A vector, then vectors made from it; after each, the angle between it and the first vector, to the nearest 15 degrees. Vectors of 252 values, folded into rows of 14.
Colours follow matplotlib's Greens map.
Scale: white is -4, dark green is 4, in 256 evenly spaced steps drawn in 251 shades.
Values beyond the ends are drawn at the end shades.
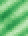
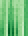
90 degrees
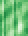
60 degrees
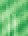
150 degrees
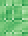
60 degrees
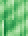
45 degrees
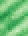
15 degrees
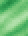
135 degrees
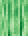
105 degrees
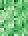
120 degrees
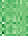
90 degrees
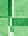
90 degrees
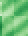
135 degrees
